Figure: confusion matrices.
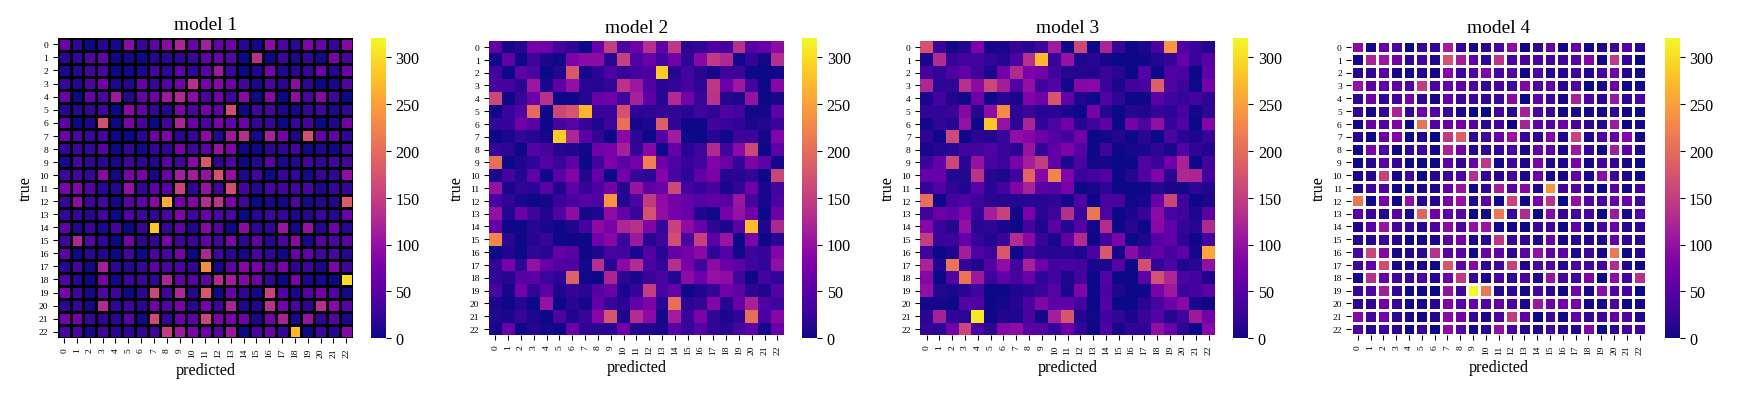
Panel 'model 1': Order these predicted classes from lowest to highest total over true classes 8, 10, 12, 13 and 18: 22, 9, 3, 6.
6, 3, 9, 22
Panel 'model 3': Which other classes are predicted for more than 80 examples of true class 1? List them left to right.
8, 9, 11
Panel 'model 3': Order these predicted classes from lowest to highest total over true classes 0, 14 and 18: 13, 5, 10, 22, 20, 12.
13, 5, 20, 22, 10, 12
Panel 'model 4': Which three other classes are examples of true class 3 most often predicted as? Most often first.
5, 0, 13
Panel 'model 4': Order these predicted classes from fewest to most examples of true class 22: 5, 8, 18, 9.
9, 5, 8, 18
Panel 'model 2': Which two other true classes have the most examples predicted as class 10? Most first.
6, 5
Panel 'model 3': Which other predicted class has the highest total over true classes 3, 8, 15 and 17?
0
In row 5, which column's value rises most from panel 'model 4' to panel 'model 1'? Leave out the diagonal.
9
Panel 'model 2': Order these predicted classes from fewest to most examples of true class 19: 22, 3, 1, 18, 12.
1, 3, 22, 18, 12
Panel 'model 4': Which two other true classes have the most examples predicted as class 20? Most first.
16, 1
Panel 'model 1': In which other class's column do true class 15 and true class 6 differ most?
3
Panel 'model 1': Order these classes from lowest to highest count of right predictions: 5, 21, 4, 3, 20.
21, 3, 5, 4, 20
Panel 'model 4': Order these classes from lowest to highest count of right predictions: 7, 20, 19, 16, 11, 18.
20, 16, 18, 19, 11, 7
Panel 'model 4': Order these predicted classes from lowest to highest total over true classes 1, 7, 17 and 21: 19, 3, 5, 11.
5, 19, 3, 11
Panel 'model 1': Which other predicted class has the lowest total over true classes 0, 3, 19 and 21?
15
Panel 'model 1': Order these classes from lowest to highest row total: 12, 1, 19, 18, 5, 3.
1, 5, 3, 19, 18, 12
